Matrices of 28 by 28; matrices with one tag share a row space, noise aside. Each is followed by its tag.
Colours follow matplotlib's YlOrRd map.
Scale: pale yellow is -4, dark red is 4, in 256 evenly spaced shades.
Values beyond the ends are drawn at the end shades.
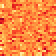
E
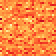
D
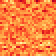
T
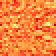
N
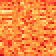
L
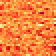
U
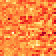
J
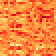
T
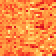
J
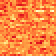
T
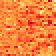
J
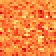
U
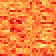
T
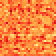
N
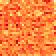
N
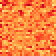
D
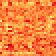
D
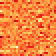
U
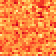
U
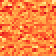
L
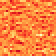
T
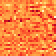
J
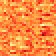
T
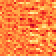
J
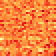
U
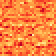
D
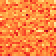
U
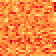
N
